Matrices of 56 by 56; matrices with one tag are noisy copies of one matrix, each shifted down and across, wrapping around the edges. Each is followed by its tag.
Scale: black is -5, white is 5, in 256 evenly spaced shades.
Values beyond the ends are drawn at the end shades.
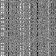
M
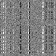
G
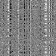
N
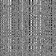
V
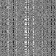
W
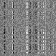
G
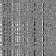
G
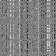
M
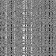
W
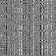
V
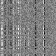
G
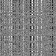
V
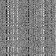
V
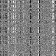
G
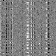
N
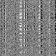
N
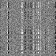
G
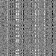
M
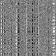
N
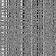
N
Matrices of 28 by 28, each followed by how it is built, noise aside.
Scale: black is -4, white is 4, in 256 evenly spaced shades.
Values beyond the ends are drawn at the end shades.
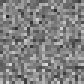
repeating columns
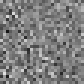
lower triangular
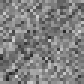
Hankel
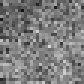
smooth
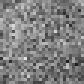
smooth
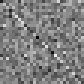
diagonal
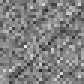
Hankel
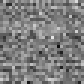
blocks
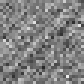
Hankel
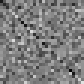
diagonal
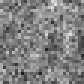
smooth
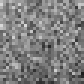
smooth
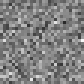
repeating columns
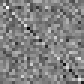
diagonal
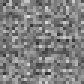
blocks
